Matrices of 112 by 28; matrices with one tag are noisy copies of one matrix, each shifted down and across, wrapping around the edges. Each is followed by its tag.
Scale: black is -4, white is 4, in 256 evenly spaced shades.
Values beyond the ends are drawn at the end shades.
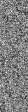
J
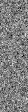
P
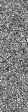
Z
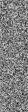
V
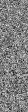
Z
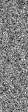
P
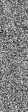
J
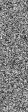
P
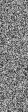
V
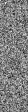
Z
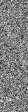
P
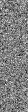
V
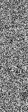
P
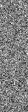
P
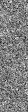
J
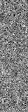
P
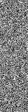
P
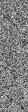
P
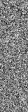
J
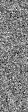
J
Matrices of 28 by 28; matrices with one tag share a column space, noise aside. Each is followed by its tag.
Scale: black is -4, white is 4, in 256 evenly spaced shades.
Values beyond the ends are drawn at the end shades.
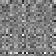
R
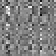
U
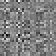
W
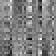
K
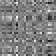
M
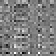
R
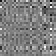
U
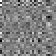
M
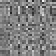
U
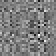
W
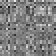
U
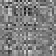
U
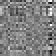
U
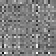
R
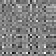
R
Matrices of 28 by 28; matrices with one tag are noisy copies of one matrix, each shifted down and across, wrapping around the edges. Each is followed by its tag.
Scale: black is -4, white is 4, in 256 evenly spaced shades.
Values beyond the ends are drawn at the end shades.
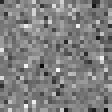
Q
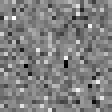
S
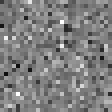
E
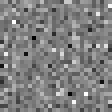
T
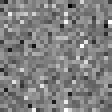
E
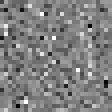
S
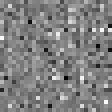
T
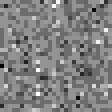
E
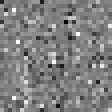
S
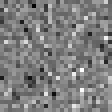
Q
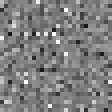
T
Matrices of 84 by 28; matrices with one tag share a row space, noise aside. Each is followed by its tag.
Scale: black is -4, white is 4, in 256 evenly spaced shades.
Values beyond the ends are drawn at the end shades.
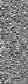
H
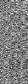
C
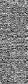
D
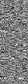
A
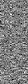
A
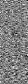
C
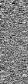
A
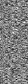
C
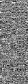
D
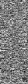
A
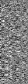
H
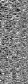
H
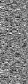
H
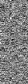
A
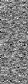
A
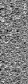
H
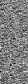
A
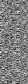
H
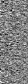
H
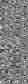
H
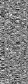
H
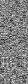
A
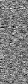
A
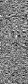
C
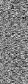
C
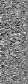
H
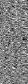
C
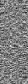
A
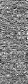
D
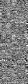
D
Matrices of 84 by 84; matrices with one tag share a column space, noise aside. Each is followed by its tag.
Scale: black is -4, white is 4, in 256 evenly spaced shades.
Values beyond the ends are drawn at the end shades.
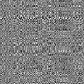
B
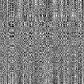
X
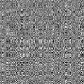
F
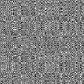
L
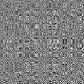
F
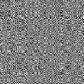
B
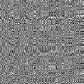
B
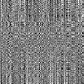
X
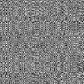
L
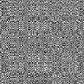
L
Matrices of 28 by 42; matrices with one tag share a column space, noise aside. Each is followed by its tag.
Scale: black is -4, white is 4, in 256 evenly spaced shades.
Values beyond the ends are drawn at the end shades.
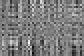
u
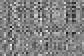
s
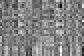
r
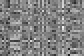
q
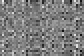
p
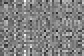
p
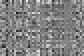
p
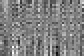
u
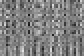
r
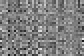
q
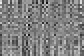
u
